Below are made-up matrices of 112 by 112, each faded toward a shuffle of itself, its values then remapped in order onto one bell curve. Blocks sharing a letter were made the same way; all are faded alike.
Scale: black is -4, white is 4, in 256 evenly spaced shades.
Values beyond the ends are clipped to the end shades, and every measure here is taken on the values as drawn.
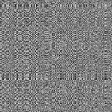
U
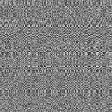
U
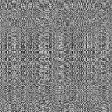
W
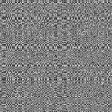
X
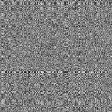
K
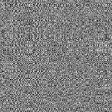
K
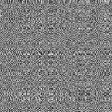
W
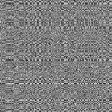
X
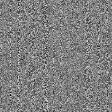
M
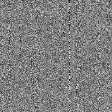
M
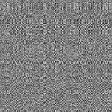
W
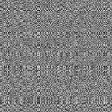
U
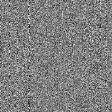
M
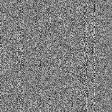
M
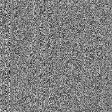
M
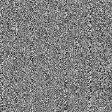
M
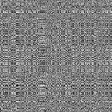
X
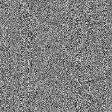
M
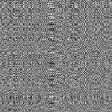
W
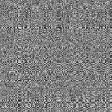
K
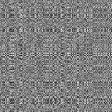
U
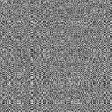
U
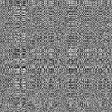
U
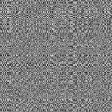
U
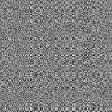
U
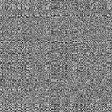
K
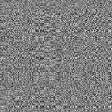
K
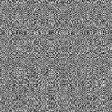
W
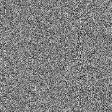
M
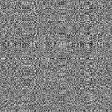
K
